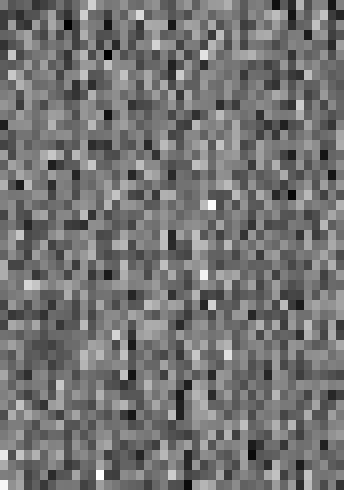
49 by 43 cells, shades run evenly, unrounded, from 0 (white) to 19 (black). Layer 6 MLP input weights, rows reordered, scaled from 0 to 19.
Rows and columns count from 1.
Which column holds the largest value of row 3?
9
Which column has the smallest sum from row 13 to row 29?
26
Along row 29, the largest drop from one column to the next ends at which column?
4
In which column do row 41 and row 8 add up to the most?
38
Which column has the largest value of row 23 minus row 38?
16
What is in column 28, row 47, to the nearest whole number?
9
